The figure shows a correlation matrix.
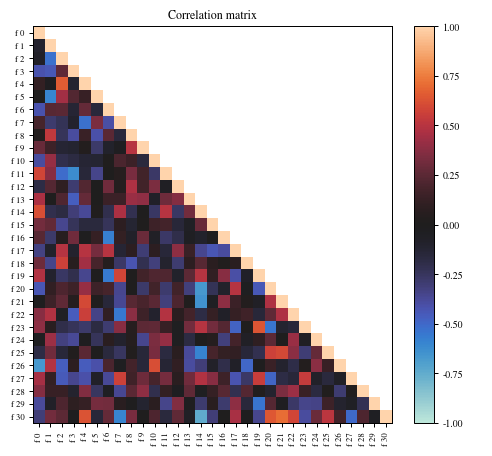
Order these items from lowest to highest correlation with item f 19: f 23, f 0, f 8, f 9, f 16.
f 8, f 9, f 16, f 0, f 23
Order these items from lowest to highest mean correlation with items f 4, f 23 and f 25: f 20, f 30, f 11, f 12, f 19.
f 11, f 19, f 12, f 20, f 30
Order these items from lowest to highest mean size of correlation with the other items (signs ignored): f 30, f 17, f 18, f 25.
f 18, f 25, f 17, f 30
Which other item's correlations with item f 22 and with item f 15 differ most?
f 30
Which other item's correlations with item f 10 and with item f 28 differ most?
f 26
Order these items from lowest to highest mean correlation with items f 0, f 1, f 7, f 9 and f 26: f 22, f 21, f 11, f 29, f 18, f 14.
f 18, f 29, f 21, f 22, f 14, f 11
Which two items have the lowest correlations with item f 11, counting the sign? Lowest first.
f 3, f 2
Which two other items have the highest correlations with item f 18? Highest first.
f 2, f 4
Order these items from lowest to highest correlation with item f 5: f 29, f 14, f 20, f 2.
f 14, f 20, f 29, f 2
